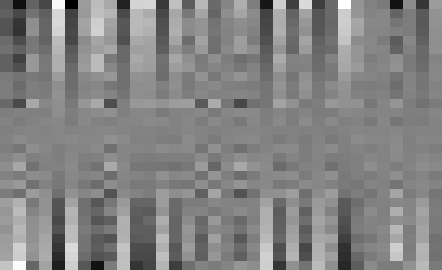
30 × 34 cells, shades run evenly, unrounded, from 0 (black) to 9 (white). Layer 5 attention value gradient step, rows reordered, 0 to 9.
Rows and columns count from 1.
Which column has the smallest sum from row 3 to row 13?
2
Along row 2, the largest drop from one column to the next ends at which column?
6
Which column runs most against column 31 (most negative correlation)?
24
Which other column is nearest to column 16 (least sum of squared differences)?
19
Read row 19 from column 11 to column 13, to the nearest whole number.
4 4 4
